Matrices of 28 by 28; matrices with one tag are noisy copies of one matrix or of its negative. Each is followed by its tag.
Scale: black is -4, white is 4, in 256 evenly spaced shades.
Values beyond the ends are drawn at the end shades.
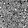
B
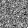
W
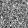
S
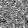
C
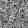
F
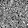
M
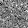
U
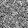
B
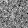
F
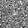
B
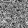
C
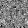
C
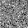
W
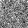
M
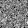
C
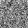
M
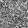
U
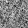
F
